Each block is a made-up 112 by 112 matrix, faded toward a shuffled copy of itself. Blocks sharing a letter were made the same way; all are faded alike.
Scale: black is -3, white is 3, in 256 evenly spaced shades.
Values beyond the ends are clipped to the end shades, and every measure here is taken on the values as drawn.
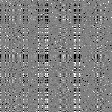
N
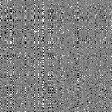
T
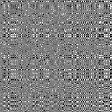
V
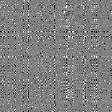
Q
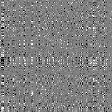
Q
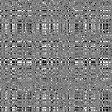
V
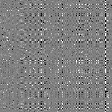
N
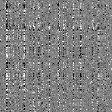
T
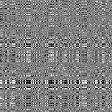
V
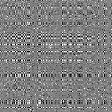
V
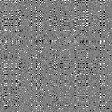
Q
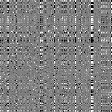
N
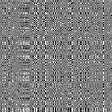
N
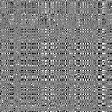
V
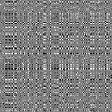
V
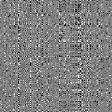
T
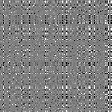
N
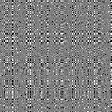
N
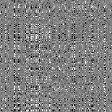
T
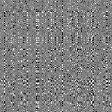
T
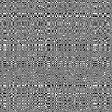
V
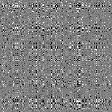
Q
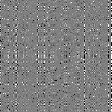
N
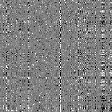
T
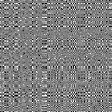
V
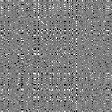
Q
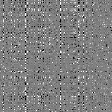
Q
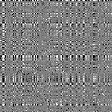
V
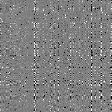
Q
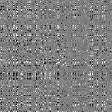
Q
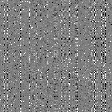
T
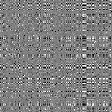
V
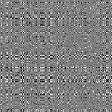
V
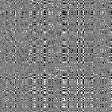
N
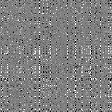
Q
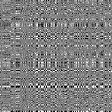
V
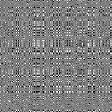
V
